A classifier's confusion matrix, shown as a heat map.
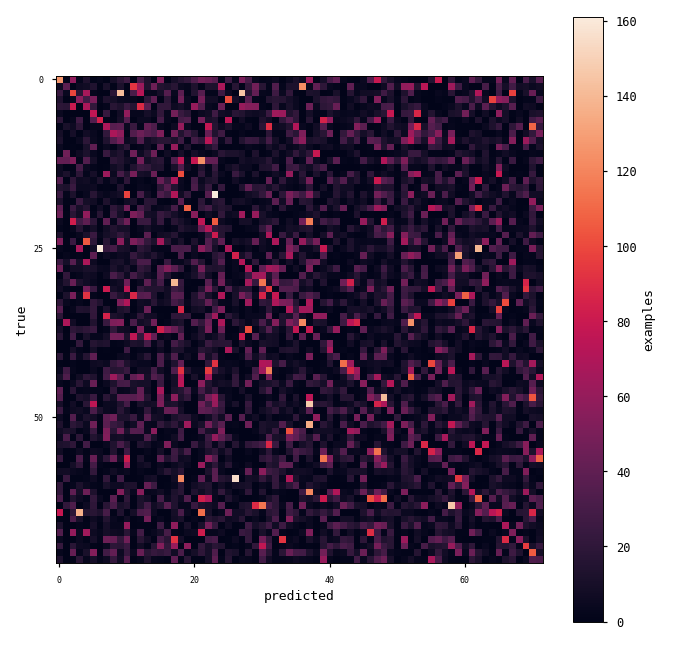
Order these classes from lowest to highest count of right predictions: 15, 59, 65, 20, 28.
65, 15, 20, 28, 59
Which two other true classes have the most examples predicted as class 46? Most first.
62, 67
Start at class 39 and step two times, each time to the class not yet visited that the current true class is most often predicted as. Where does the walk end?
25
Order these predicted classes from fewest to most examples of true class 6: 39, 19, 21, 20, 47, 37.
20, 37, 19, 21, 47, 39
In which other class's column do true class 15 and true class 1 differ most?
36
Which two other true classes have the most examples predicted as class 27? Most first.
2, 38
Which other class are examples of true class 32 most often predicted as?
60
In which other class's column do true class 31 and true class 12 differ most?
21
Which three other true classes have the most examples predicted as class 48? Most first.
47, 62, 21
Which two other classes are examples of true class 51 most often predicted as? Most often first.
37, 58
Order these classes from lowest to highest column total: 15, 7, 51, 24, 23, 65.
7, 24, 15, 51, 65, 23
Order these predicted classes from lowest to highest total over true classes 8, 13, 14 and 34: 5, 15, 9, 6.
6, 5, 15, 9
